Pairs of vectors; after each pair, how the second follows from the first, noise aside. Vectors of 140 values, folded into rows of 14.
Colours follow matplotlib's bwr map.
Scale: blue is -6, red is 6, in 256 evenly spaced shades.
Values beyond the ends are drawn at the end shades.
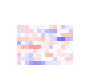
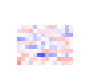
wrapped around.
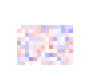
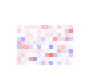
negated, partly zeroed.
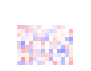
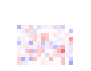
negated, partly zeroed.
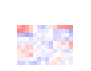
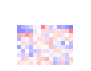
negated.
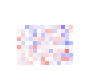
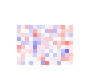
sign-scrambled.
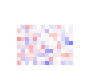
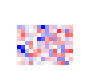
reversed, scaled up.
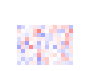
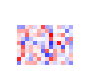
reversed, scaled up.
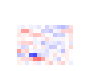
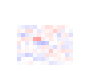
wrapped around, negated, shrunk.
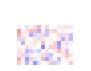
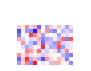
negated, scaled up.
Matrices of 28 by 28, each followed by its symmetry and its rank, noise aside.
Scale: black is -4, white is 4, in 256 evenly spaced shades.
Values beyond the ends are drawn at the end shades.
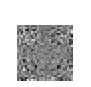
no symmetry, rank four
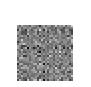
no symmetry, rank four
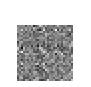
symmetric, rank six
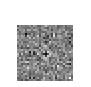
symmetric, rank six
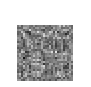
antisymmetric, rank four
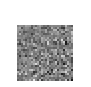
no symmetry, rank five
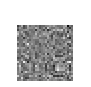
no symmetry, rank five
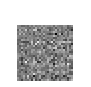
no symmetry, rank six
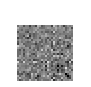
symmetric, rank six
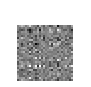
no symmetry, rank four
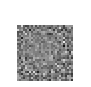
symmetric, rank six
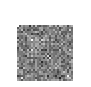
symmetric, rank six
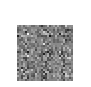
no symmetry, rank five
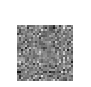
antisymmetric, rank six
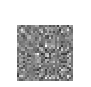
symmetric, rank four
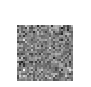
no symmetry, rank six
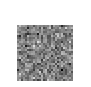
symmetric, rank six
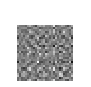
no symmetry, rank four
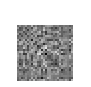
symmetric, rank four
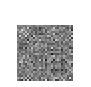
symmetric, rank five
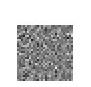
no symmetry, rank six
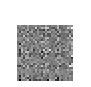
antisymmetric, rank six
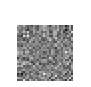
symmetric, rank five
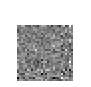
antisymmetric, rank four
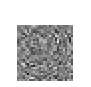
antisymmetric, rank six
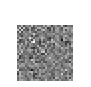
symmetric, rank six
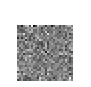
no symmetry, rank five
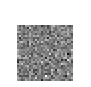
antisymmetric, rank six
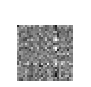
no symmetry, rank four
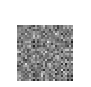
symmetric, rank four
